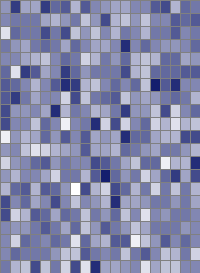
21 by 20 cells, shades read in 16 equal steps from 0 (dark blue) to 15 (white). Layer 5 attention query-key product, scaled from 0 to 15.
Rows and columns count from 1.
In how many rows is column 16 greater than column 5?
13
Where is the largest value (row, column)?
15, 8
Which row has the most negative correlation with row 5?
20
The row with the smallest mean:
7
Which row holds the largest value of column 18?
10
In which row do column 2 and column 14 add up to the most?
19
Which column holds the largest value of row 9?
18
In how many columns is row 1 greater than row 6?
12
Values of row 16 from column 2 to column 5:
7 5 9 7
